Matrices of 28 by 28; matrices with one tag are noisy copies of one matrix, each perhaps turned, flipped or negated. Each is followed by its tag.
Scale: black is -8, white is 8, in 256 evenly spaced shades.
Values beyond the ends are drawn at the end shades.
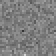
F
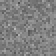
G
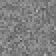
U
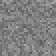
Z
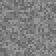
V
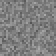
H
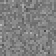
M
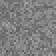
U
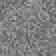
G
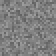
Z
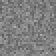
U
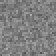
M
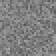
G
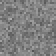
M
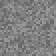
U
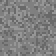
G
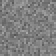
G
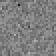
G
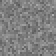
M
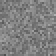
G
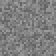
V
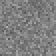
G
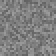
Z
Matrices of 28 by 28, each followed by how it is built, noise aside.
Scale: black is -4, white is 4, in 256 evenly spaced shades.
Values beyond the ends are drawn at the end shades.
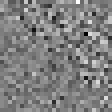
upper triangular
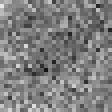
smooth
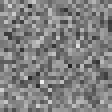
noise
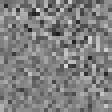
upper triangular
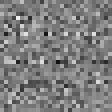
uneven rows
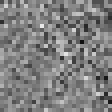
upper triangular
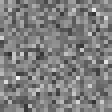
noise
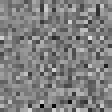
low rank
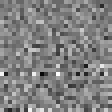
uneven rows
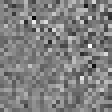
upper triangular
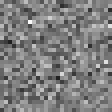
noise
